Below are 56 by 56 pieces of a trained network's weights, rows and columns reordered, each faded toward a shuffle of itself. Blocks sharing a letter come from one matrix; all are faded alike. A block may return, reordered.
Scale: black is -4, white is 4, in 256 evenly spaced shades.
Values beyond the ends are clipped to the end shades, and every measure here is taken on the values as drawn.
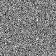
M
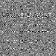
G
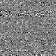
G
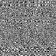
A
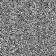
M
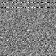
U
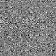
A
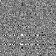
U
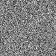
M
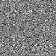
A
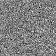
M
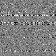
U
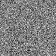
M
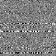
U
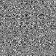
A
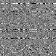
U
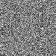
M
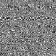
A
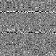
U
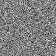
M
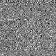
A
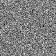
M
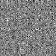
A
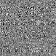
A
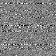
U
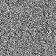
M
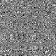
A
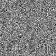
M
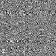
A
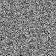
M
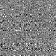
G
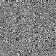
A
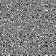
A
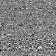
G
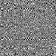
G
